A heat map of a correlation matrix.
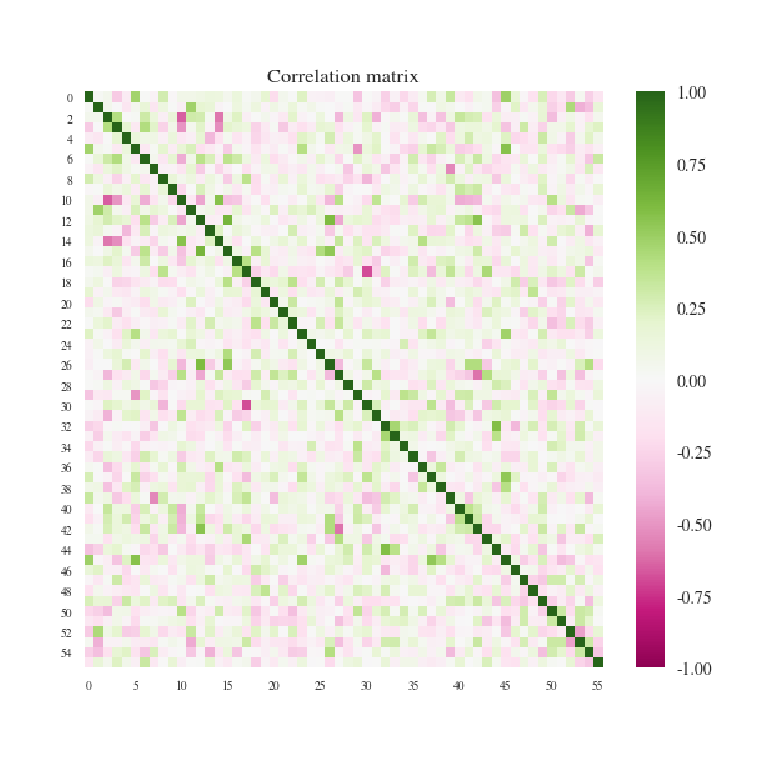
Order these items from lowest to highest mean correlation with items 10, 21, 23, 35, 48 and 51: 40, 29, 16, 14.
16, 40, 29, 14
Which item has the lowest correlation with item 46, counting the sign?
32
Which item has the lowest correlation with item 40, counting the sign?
10
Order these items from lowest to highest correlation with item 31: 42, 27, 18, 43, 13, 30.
42, 13, 18, 43, 30, 27
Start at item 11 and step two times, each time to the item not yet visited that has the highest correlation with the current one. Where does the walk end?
52
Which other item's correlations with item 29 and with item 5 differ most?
0
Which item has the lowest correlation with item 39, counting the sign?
7
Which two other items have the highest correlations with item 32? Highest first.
44, 33
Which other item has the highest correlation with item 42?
12
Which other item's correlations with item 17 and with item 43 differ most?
27
